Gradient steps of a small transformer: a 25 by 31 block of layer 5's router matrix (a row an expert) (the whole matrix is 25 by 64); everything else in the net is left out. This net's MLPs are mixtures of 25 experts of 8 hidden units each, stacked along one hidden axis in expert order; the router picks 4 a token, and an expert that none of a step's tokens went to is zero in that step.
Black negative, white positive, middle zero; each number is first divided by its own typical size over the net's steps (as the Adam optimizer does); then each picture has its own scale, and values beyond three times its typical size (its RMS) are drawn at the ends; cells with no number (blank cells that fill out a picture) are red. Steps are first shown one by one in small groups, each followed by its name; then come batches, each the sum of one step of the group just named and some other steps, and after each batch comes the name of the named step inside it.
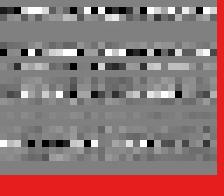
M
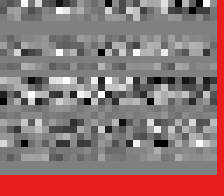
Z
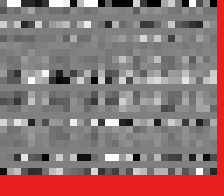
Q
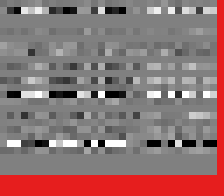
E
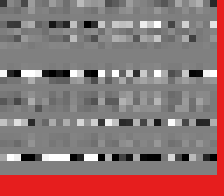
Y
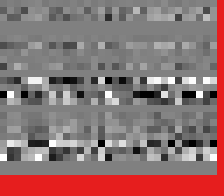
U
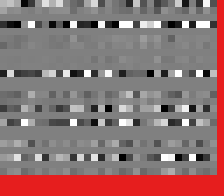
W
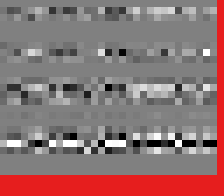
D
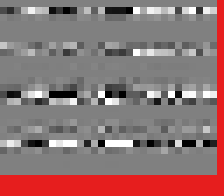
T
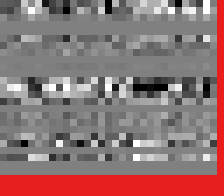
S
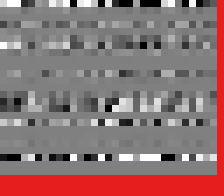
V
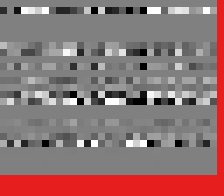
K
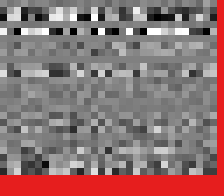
Z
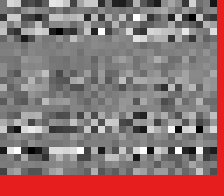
Q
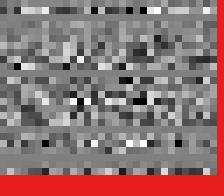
K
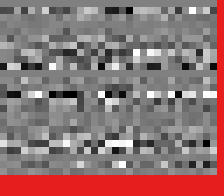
T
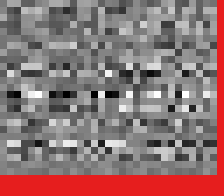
E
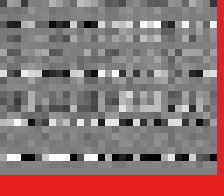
Y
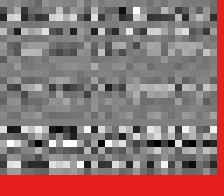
D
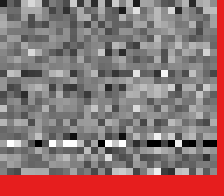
D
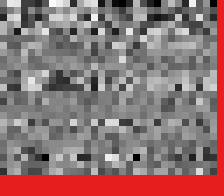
Q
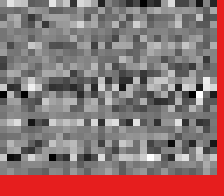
U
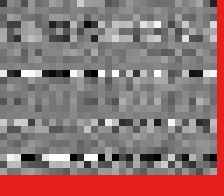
Y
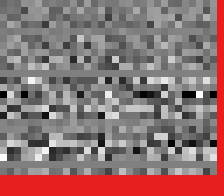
U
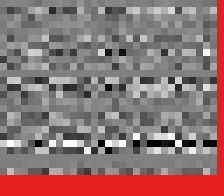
D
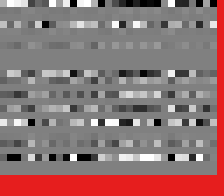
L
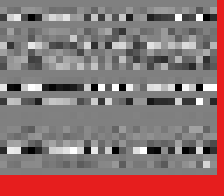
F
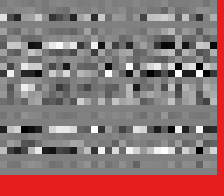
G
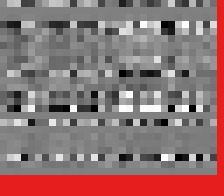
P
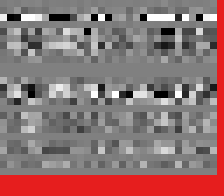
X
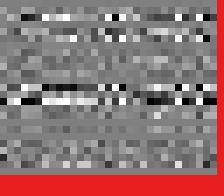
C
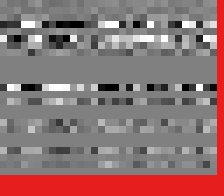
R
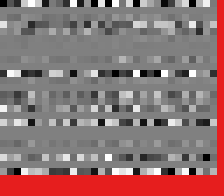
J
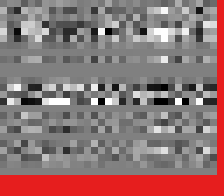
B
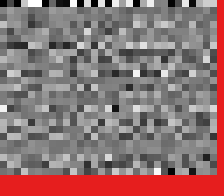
J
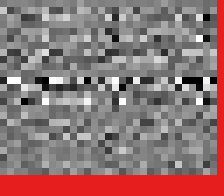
C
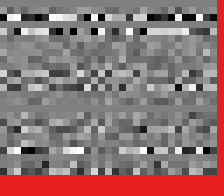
F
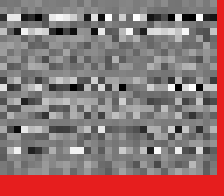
C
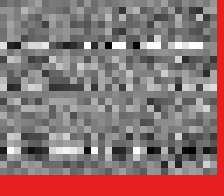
F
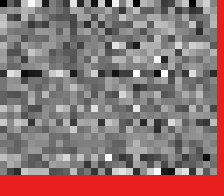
J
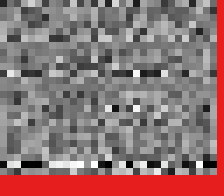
J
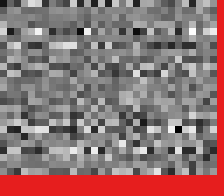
J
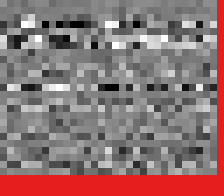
R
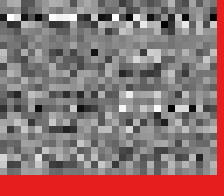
P
